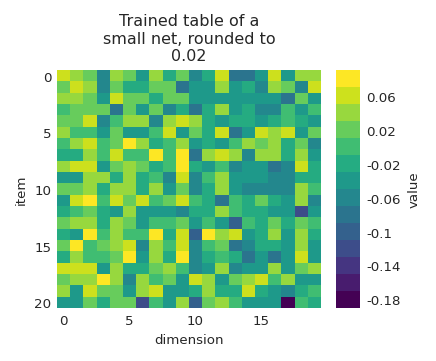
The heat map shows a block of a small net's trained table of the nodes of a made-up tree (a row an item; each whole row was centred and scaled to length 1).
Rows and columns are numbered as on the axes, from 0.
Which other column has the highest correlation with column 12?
19
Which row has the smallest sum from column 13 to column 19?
20
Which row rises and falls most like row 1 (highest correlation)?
17
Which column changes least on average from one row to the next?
11
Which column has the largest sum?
2
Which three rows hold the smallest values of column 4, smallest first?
3, 12, 9
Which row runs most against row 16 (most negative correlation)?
18
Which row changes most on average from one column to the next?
14
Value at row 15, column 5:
0.06
